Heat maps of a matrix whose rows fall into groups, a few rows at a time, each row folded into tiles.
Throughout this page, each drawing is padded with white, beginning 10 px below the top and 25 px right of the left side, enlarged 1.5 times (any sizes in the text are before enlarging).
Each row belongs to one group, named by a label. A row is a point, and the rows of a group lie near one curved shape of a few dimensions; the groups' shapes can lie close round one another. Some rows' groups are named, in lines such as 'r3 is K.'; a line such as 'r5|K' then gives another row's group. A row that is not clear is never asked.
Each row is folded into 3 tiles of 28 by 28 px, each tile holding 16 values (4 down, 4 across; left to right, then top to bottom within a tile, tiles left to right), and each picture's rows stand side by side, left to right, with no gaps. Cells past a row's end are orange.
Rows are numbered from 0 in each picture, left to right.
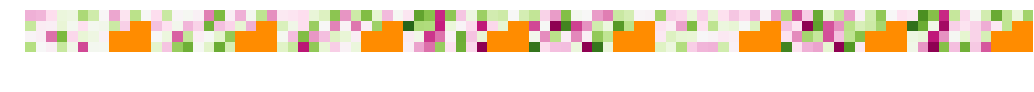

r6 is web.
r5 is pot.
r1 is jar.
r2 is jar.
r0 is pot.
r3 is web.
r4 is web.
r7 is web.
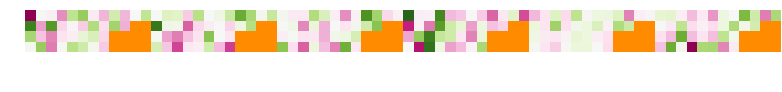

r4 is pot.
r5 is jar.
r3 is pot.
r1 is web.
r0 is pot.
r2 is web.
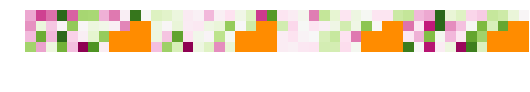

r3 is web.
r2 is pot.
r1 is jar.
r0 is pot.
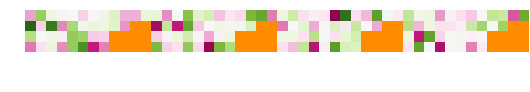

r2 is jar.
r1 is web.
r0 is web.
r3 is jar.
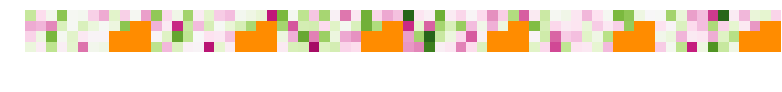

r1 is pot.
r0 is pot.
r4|web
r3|pot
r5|jar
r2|pot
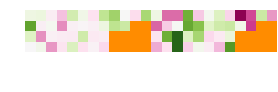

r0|web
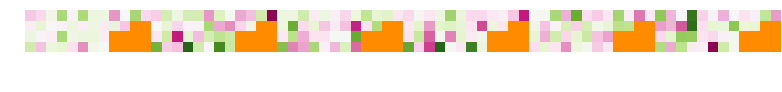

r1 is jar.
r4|pot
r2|web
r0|pot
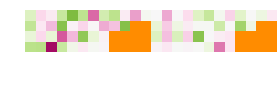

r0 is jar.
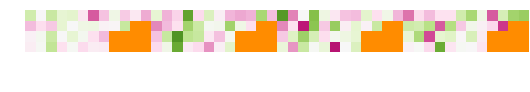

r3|pot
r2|pot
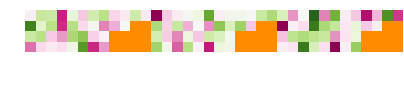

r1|pot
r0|web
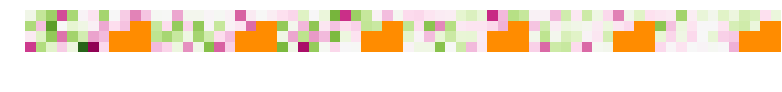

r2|jar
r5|web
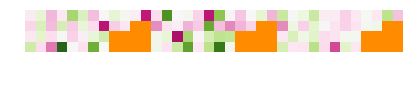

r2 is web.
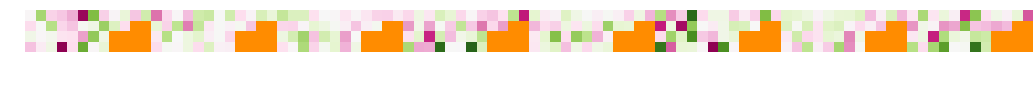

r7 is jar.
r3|jar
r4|pot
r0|jar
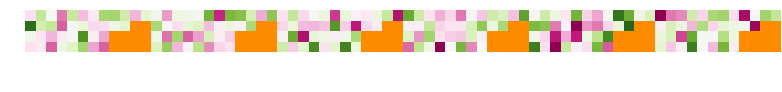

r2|jar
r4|web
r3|jar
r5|pot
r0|web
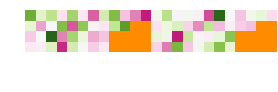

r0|pot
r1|jar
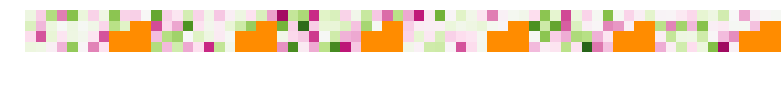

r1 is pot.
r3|pot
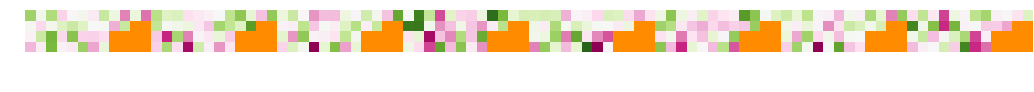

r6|jar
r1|jar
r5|web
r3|web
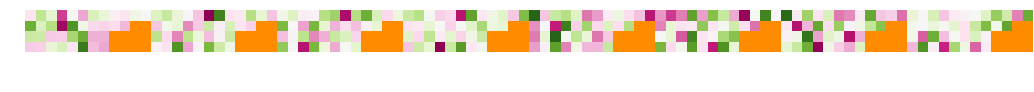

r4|pot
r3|jar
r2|jar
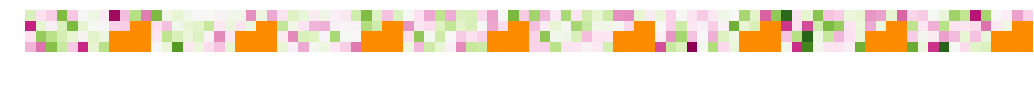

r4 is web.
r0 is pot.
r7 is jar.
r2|web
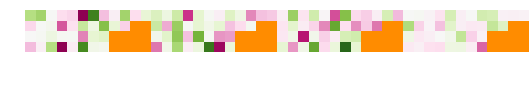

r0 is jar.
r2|jar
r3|web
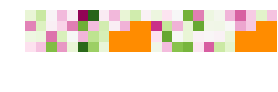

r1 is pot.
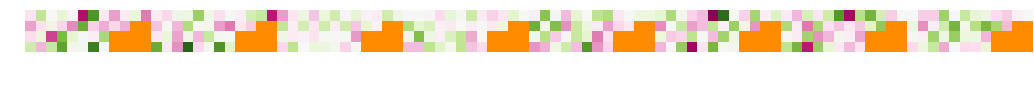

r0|jar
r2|pot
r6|jar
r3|web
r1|jar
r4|web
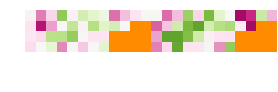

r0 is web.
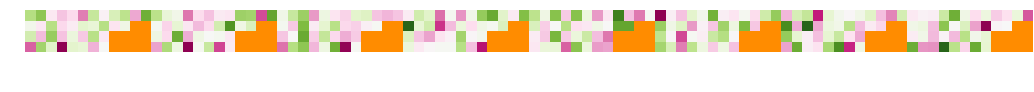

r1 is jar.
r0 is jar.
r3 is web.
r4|pot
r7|jar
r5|pot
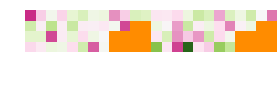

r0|pot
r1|jar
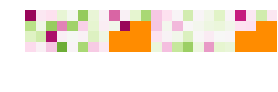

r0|pot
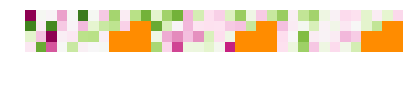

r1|web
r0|pot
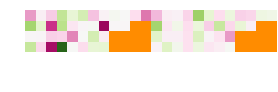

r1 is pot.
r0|jar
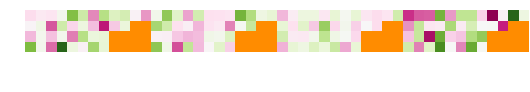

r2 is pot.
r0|jar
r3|pot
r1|web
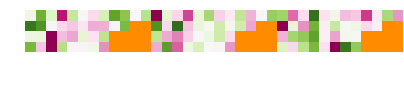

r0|web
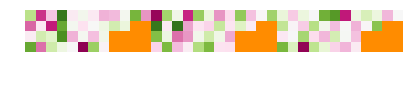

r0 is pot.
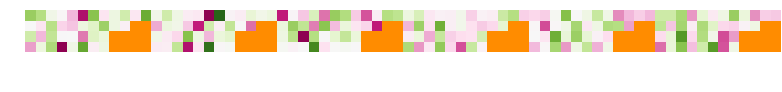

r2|pot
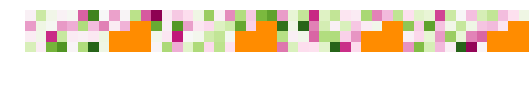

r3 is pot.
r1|pot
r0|jar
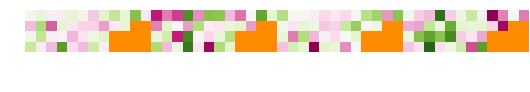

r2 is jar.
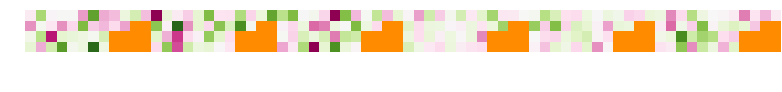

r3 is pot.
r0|jar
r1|pot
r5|web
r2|jar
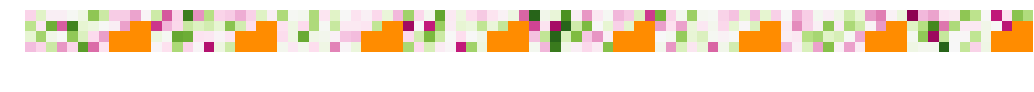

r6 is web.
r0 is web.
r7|pot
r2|pot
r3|pot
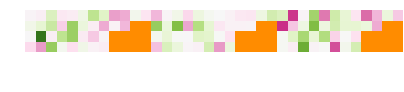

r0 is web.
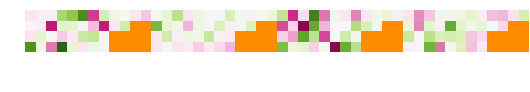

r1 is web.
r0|jar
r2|web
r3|web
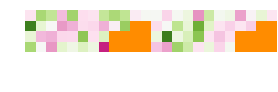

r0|web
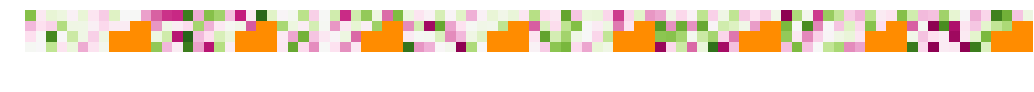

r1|pot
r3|web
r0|pot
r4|pot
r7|web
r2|jar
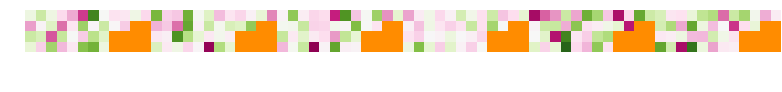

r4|pot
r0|jar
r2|jar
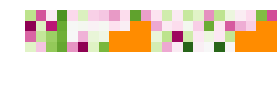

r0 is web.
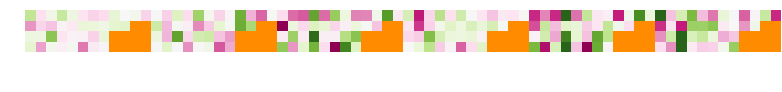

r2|pot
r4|pot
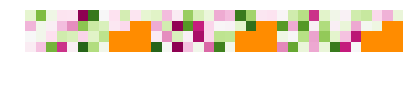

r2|pot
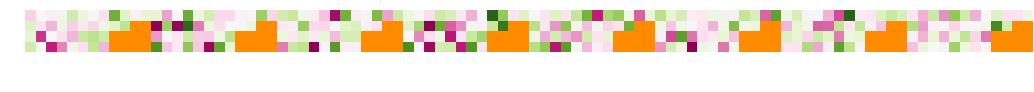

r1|web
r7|pot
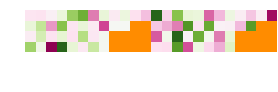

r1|pot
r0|jar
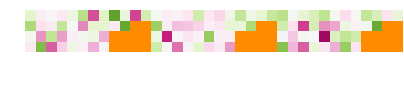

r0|jar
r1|web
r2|web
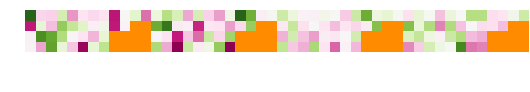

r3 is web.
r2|web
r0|pot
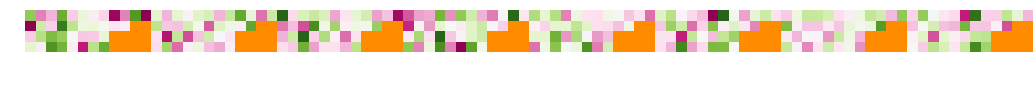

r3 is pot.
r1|jar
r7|jar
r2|pot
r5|jar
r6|web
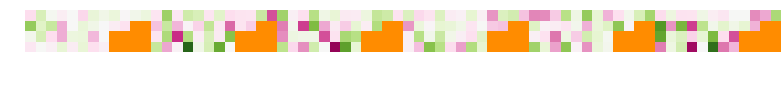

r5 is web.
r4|pot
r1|jar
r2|web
